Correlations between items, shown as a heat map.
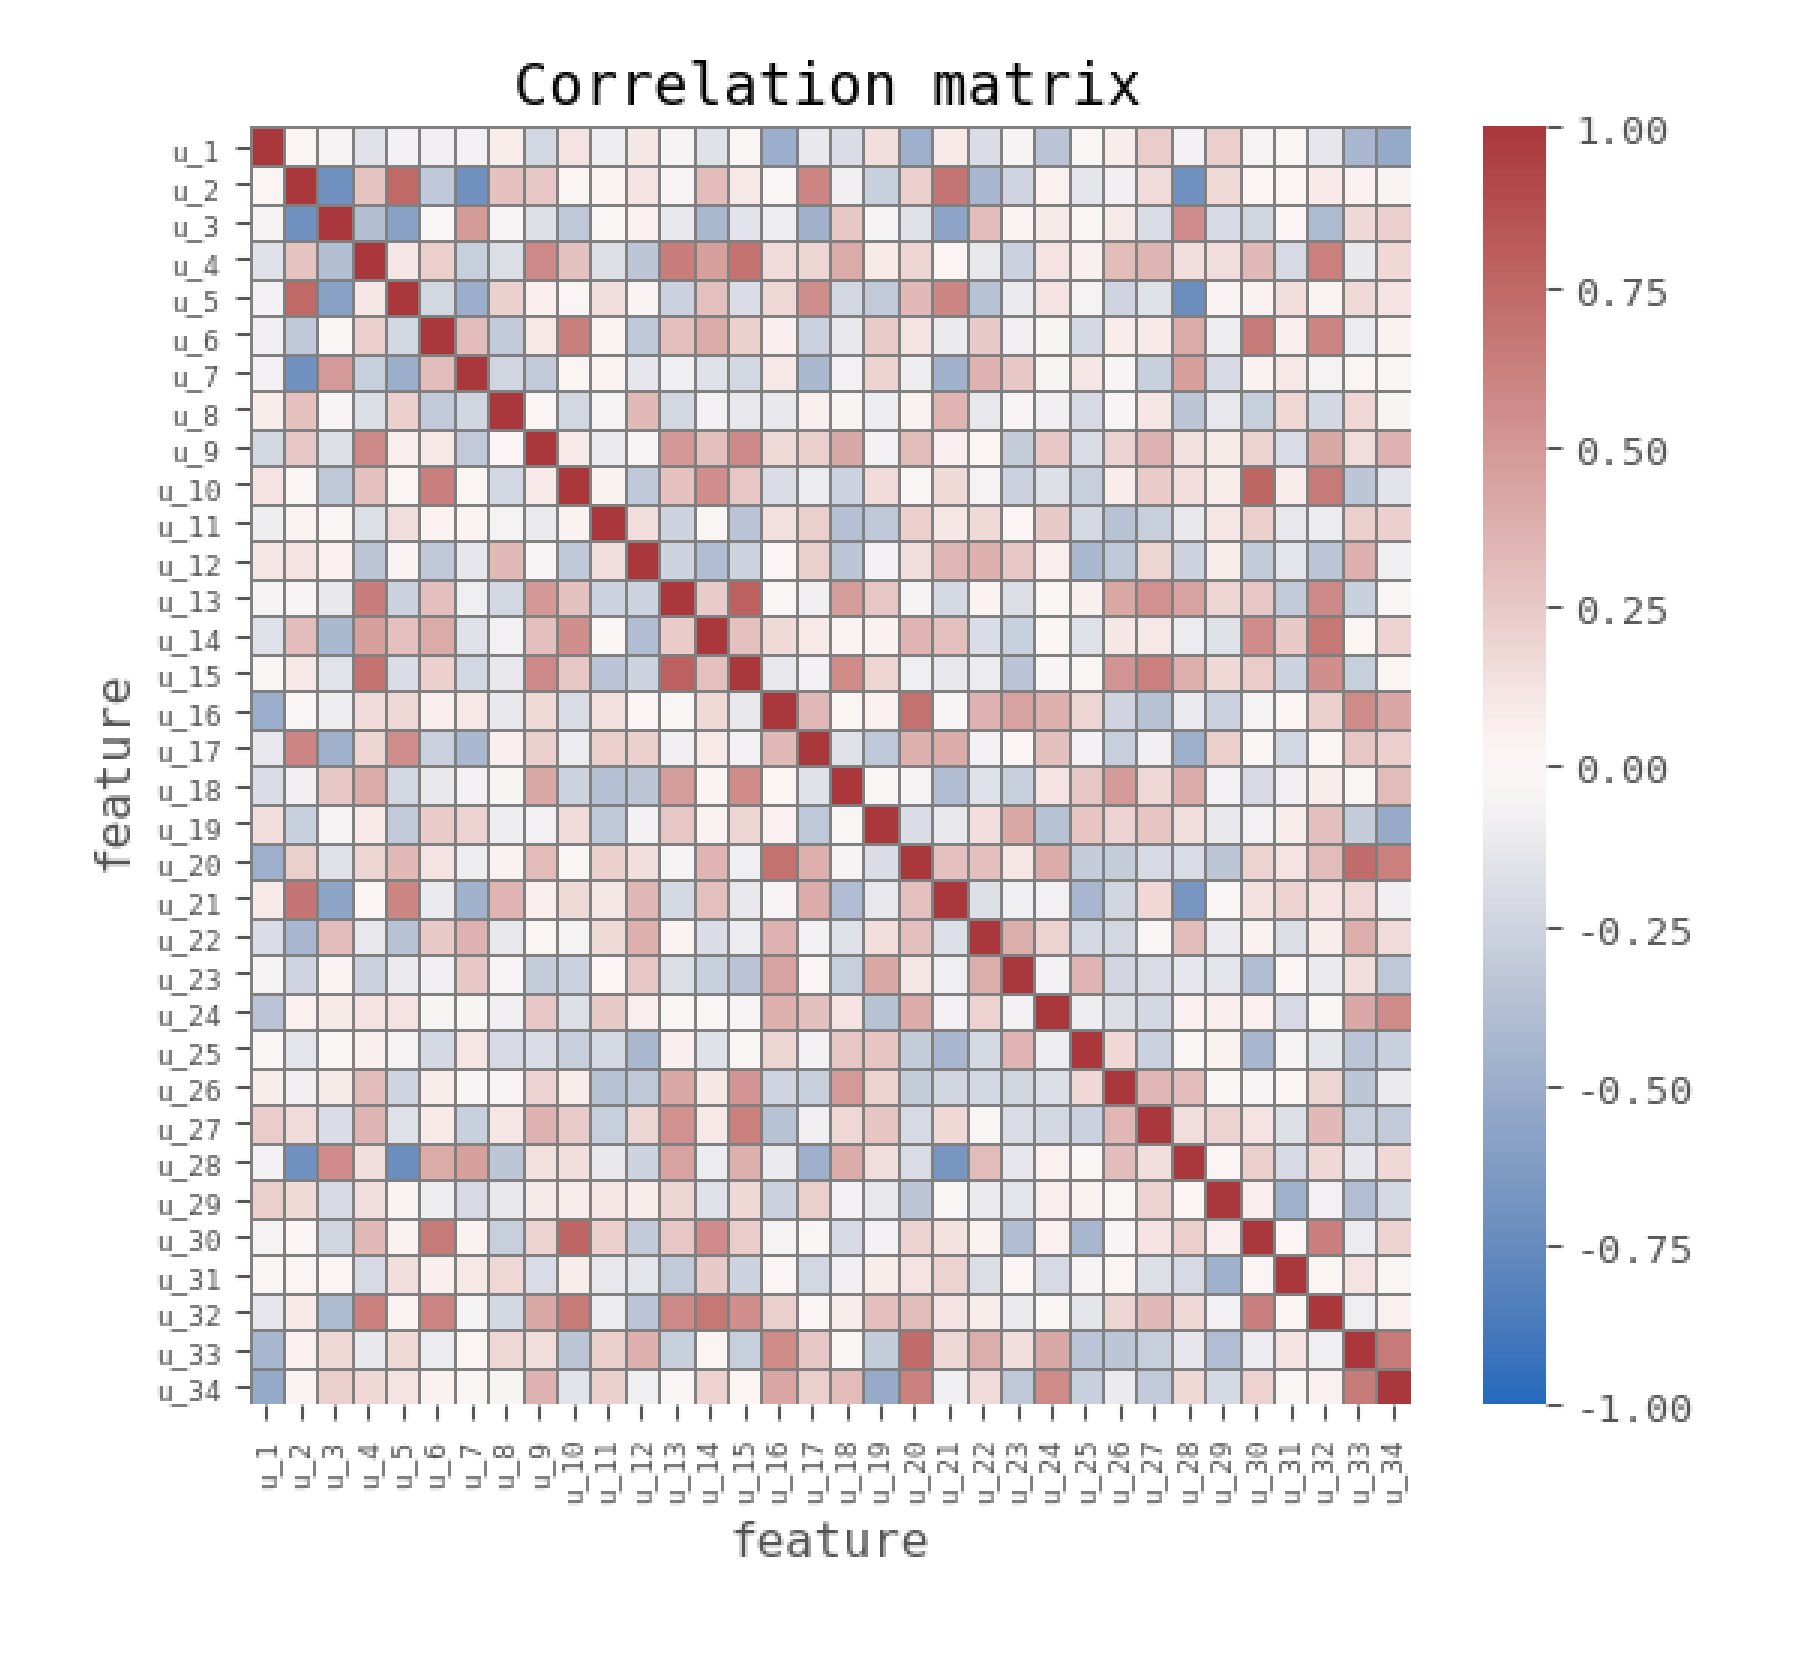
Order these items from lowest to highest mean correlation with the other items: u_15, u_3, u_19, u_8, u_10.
u_3, u_8, u_19, u_10, u_15
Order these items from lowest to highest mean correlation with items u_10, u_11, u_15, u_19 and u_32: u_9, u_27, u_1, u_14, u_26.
u_1, u_26, u_9, u_27, u_14
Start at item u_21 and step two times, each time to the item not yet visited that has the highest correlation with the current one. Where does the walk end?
u_5
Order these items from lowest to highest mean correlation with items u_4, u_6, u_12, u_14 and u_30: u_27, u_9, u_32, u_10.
u_27, u_9, u_10, u_32
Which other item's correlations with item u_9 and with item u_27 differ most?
u_34
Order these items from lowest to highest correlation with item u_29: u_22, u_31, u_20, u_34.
u_31, u_20, u_34, u_22
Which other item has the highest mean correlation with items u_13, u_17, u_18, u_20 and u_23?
u_16
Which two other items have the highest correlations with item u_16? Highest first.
u_20, u_33
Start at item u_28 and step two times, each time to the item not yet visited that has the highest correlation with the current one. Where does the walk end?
u_7
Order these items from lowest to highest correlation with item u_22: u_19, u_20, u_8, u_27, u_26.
u_26, u_8, u_27, u_19, u_20
